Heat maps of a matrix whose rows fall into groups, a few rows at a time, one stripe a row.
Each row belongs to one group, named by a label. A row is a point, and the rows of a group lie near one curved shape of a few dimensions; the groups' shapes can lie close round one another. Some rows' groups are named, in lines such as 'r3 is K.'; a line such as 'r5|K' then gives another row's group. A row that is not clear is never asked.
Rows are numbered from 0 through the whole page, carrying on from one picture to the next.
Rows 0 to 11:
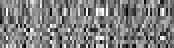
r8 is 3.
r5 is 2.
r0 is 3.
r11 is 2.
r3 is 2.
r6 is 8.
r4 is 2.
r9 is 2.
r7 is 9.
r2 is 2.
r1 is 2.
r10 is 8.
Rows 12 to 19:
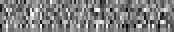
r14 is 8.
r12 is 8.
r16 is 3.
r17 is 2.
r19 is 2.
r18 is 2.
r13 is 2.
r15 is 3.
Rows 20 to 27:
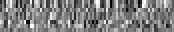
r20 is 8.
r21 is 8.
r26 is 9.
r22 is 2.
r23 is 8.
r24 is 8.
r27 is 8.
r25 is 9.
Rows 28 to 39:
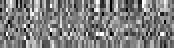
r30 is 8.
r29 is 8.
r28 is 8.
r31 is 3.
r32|8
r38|3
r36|2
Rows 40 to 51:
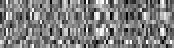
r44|8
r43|8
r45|2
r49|3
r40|2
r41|2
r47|2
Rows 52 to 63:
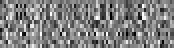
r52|2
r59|2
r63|3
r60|2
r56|8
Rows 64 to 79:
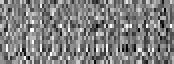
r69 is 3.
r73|3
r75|2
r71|9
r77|8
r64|9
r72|2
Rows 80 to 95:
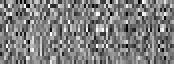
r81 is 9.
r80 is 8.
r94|3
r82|3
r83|8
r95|8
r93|2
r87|2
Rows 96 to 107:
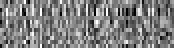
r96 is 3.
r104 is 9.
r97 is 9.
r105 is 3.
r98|2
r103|9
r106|3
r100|2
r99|2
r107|2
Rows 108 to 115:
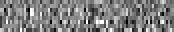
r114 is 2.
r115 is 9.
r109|8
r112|8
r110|9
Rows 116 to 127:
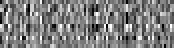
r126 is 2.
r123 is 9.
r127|3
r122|9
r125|2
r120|2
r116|2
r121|2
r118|9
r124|8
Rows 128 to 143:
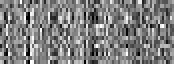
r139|8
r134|2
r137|3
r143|9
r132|9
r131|9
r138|9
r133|3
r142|8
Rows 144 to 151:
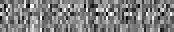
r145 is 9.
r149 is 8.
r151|3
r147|9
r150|9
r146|2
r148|2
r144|8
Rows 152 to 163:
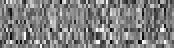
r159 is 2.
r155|3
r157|8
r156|8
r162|8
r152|2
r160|3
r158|3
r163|2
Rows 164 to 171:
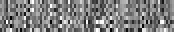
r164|3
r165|8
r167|8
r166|3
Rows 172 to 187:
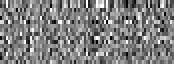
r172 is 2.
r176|2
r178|8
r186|2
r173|2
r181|8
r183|8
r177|9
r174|8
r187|8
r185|2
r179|3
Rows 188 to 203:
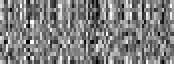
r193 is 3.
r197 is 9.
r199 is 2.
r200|8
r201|3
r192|9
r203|9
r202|3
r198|9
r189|9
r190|3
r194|3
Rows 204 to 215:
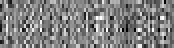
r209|2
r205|2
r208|2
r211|2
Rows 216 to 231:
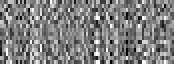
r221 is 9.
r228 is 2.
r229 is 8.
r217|3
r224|8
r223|8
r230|9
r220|8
